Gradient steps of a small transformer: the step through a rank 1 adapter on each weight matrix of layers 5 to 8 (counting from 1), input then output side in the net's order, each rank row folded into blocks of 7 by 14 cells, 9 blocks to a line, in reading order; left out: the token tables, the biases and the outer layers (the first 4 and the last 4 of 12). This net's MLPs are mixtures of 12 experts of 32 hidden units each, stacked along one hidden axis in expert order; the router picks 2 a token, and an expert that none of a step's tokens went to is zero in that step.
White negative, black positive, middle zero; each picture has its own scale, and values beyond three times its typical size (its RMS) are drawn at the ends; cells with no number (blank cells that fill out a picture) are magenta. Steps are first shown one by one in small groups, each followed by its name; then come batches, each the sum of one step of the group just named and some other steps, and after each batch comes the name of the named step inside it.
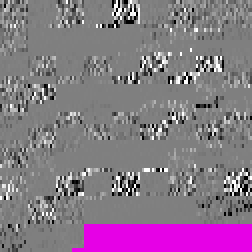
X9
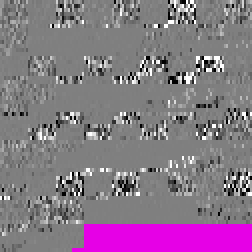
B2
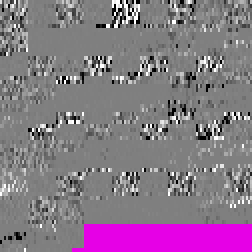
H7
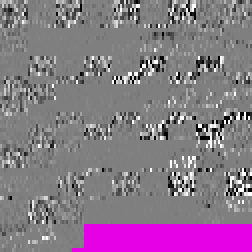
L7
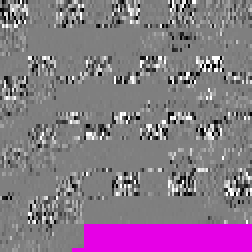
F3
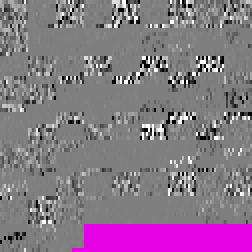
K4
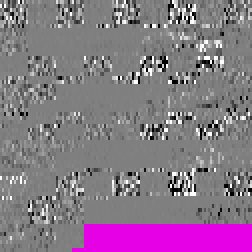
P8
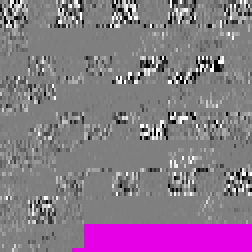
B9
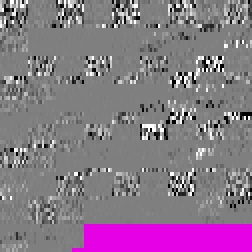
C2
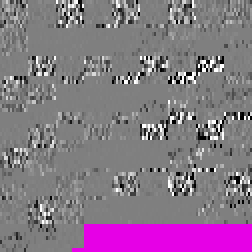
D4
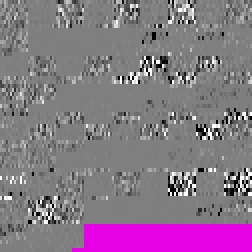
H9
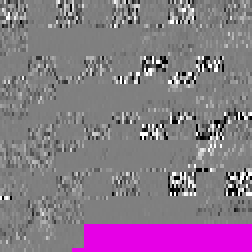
H9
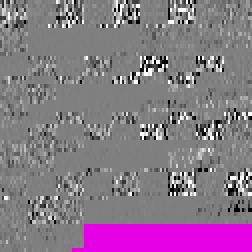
H9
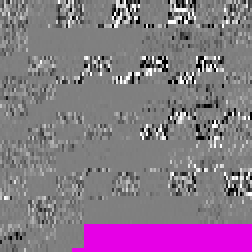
H7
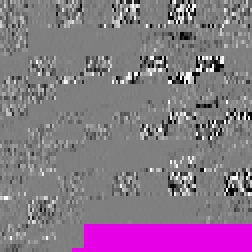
L7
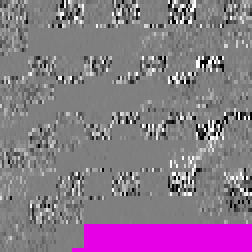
C2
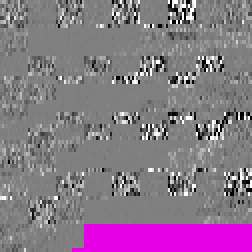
H9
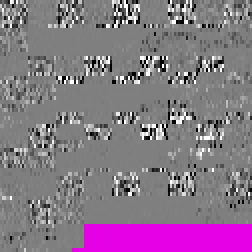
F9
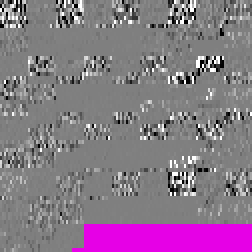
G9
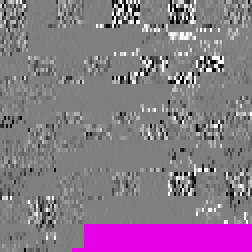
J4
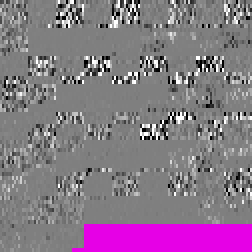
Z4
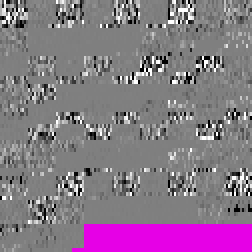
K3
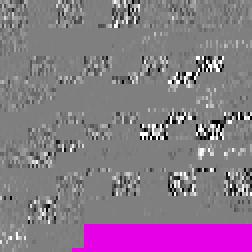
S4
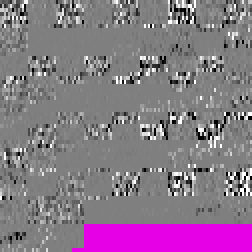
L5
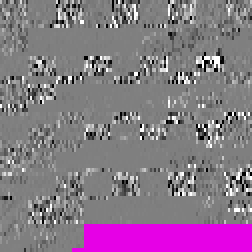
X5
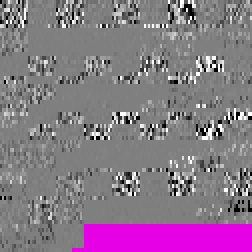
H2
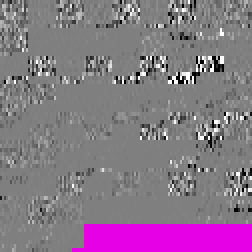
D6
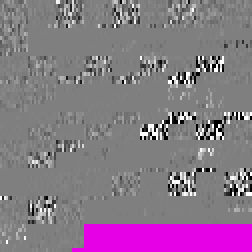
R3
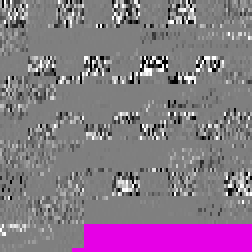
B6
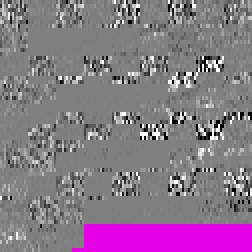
S4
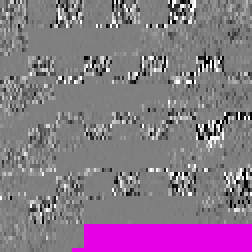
X5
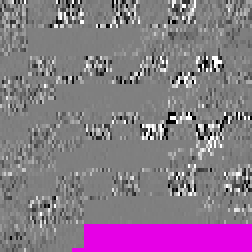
X5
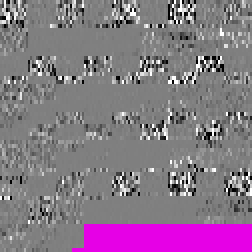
D6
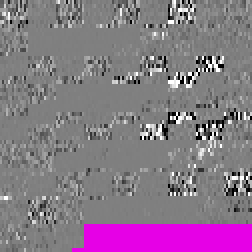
K3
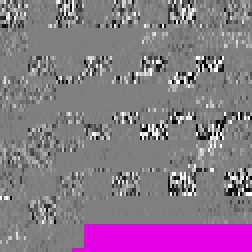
S4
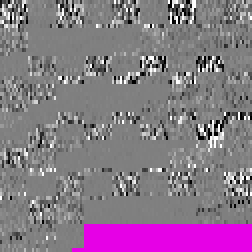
L5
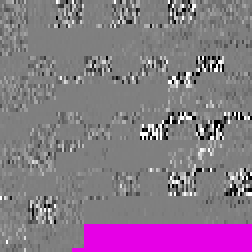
R3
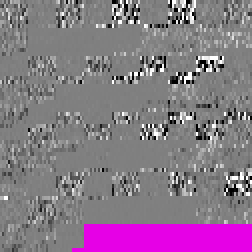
J4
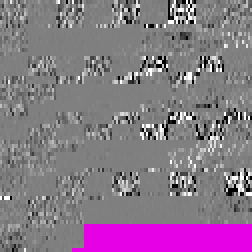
B6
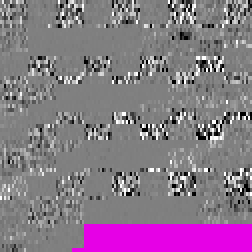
Z4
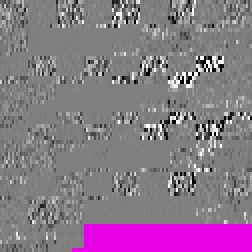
J4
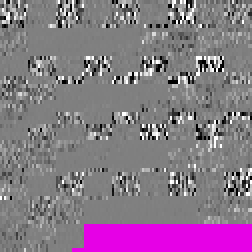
Z4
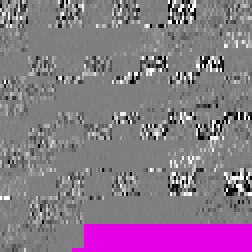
G9
